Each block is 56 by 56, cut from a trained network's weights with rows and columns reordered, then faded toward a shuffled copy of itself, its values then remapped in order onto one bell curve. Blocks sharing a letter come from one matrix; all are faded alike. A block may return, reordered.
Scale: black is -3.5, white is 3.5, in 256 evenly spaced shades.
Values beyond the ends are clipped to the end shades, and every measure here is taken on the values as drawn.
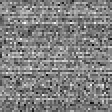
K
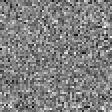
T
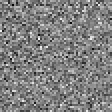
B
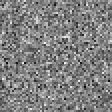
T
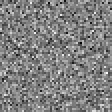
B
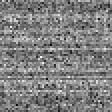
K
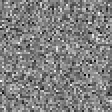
B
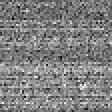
K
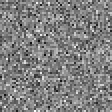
T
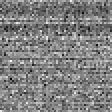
K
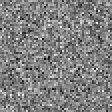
T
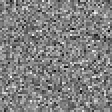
B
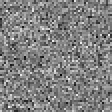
B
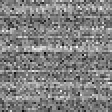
K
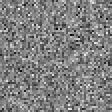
T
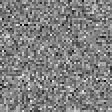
T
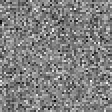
B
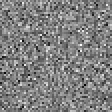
B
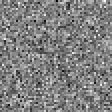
B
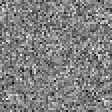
T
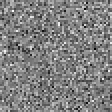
T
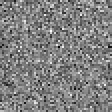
T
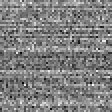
K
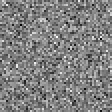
T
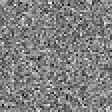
T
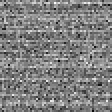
K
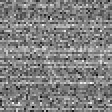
K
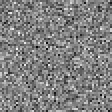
B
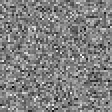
B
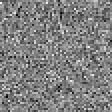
B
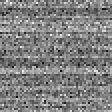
K
